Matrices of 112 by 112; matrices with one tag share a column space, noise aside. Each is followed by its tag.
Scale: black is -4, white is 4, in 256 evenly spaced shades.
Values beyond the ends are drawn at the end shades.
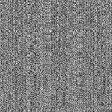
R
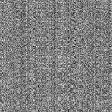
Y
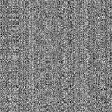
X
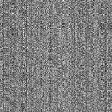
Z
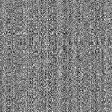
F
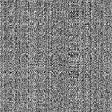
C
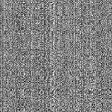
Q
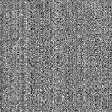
Y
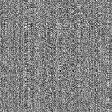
Z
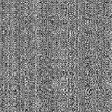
Q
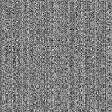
Y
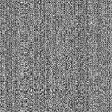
Q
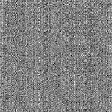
R
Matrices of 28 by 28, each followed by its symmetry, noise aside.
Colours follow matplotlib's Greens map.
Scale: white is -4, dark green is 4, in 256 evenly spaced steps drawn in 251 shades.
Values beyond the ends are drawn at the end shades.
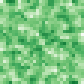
same after a half turn.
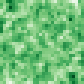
same after a half turn.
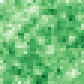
symmetric.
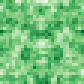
mirrored left to right.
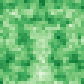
mirrored left to right.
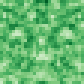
mirrored left to right.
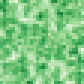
same after a half turn.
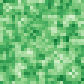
symmetric.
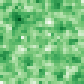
symmetric.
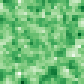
antisymmetric.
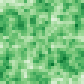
same after a half turn.
